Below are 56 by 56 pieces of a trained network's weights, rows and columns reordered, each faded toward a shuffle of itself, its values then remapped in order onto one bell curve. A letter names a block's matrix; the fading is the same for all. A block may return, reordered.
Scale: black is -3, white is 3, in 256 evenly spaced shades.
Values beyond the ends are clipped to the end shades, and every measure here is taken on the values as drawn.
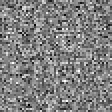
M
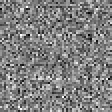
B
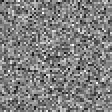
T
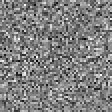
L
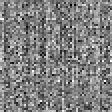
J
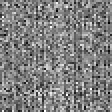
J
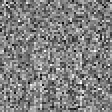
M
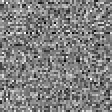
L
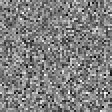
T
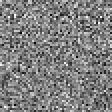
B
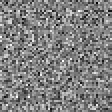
L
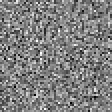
T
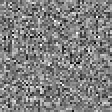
M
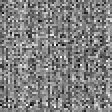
J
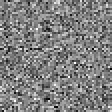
L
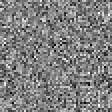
M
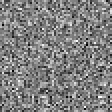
L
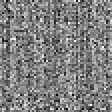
J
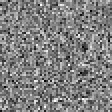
M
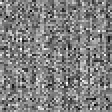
J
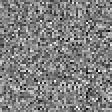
M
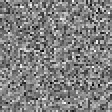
T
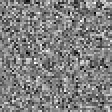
L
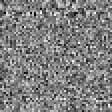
B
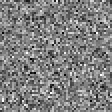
T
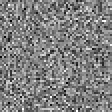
T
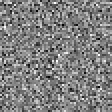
M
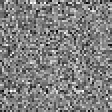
B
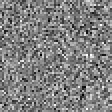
T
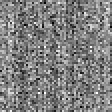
J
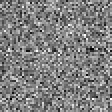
B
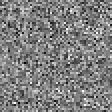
T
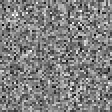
T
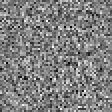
M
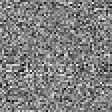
B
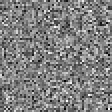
T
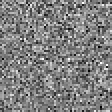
T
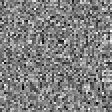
M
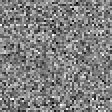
M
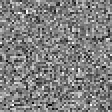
M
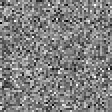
B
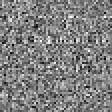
B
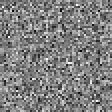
M
